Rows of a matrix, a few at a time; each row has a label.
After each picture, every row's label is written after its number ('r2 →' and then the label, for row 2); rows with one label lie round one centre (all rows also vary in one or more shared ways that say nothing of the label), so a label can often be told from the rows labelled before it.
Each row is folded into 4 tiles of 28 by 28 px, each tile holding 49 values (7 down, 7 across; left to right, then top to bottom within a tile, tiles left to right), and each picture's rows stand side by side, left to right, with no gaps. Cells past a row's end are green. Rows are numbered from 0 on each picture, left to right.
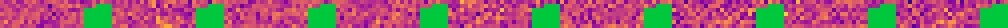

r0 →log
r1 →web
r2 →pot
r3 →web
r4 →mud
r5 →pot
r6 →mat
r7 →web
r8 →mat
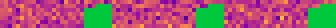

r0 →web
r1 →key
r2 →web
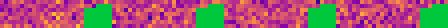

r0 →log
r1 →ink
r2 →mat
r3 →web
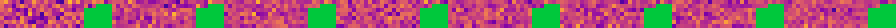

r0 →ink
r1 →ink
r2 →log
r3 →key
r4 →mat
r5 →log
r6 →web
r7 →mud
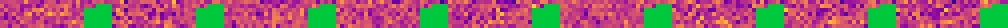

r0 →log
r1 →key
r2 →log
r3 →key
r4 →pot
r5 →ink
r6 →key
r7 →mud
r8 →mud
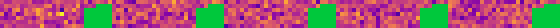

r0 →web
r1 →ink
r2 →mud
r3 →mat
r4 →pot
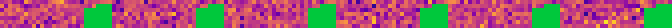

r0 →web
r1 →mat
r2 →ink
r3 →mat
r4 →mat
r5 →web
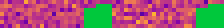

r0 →web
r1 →key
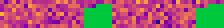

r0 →web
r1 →mud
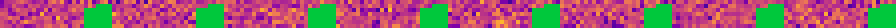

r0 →log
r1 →pot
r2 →ink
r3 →ink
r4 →log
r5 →pot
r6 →mud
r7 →mat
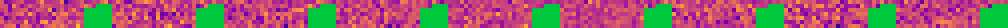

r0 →log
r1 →mat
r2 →key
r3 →mat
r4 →log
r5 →ink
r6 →pot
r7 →ink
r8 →mud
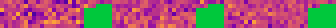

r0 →mud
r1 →log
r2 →web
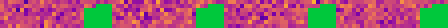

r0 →pot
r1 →key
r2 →ink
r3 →pot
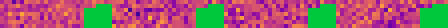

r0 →mat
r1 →mud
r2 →mud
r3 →ink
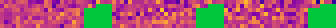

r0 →mat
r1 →mat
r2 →key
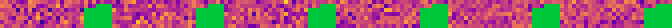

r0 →web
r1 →log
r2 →mat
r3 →mud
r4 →ink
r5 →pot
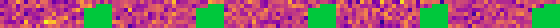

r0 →mud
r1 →ink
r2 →log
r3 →mat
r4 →ink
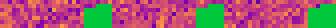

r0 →ink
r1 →mud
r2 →ink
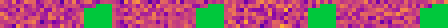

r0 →log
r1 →log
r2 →key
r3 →ink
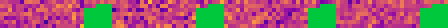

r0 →ink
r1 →pot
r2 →pot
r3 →mat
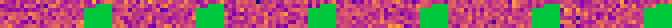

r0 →mat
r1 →pot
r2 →ink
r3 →web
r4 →web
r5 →pot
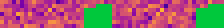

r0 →log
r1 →mud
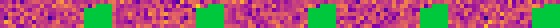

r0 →key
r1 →web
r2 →web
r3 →ink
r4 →pot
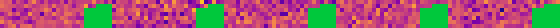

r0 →pot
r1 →pot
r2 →log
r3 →log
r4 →pot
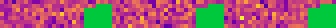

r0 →mat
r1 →key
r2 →log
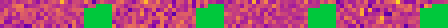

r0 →web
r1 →mud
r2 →ink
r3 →mud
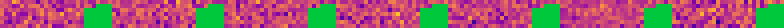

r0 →ink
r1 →mud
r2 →key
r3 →web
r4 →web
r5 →pot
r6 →web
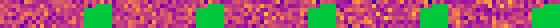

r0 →web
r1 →key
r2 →ink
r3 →mat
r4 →pot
